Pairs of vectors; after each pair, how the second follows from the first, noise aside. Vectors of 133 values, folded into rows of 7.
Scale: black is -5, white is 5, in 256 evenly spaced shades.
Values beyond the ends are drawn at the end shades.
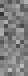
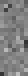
reversed, negated, partly zeroed.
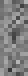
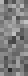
sign-scrambled.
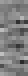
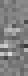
reversed, negated, partly zeroed.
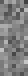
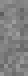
reversed, negated, shrunk.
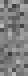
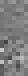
wrapped around, negated, partly zeroed.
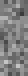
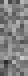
reversed.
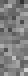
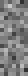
sign-scrambled.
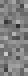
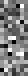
reversed, negated, scaled up.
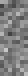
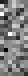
negated, scaled up.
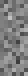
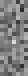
wrapped around.
